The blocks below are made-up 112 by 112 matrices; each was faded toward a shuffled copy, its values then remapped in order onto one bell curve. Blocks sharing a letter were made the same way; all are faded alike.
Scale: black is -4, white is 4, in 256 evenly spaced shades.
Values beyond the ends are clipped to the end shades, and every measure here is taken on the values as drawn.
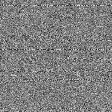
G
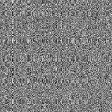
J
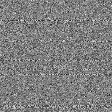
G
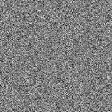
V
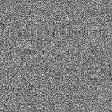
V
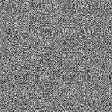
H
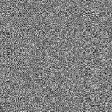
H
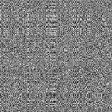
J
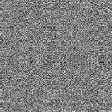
H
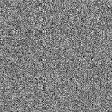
V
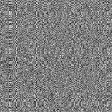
J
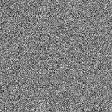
V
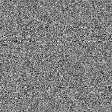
G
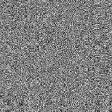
V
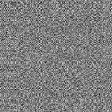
J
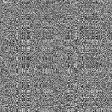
J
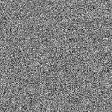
V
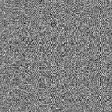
J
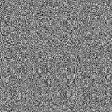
H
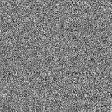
V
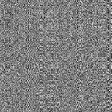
J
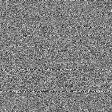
G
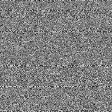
G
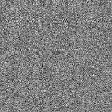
V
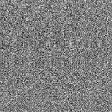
V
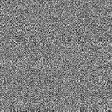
H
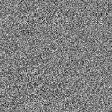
V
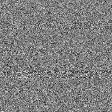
G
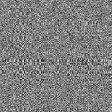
J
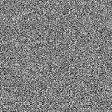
V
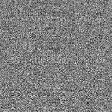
V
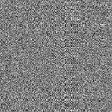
J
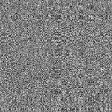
H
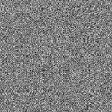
H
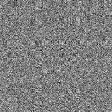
V
